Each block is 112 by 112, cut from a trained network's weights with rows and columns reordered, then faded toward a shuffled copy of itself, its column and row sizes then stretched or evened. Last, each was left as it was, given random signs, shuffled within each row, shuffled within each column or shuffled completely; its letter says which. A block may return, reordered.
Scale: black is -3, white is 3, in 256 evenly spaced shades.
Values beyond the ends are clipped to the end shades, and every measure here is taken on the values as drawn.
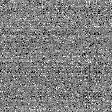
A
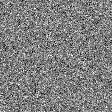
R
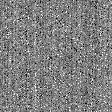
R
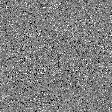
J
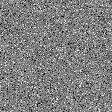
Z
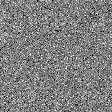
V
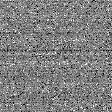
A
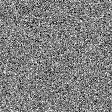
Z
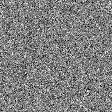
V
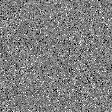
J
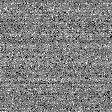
V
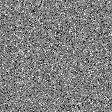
Z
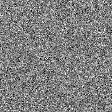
J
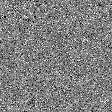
V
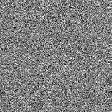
A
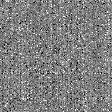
A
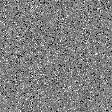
R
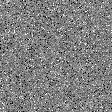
Z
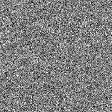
A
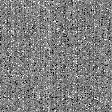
A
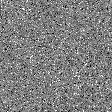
Z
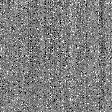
A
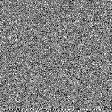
A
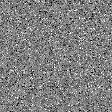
J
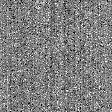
R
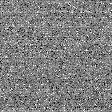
V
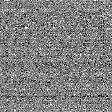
A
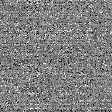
A
